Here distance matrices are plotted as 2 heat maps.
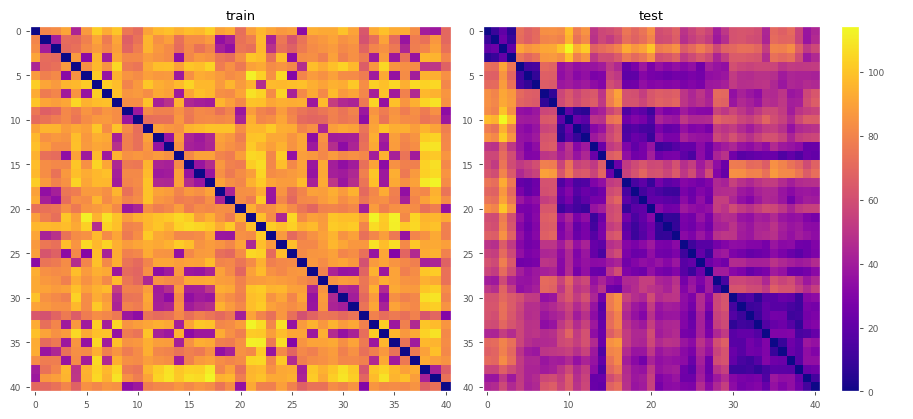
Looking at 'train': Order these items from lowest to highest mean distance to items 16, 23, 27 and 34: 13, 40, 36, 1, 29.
13, 29, 36, 1, 40
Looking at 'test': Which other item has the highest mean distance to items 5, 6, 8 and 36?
2
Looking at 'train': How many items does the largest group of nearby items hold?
11
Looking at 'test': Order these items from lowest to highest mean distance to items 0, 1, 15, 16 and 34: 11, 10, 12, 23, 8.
23, 11, 12, 8, 10
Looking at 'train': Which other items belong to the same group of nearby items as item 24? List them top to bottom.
21
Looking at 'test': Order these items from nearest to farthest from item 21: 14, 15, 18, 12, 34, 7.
18, 14, 12, 34, 15, 7
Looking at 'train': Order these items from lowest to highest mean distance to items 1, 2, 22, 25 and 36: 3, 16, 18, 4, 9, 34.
18, 3, 9, 4, 16, 34
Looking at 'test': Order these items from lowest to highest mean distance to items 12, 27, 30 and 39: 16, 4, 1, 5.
5, 4, 1, 16
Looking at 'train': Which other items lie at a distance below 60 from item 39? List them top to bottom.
0, 4, 26, 38
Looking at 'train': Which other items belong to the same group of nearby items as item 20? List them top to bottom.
9, 10, 32, 40
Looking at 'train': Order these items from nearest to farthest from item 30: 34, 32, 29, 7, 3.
34, 29, 32, 3, 7
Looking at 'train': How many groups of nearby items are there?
8
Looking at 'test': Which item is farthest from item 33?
16
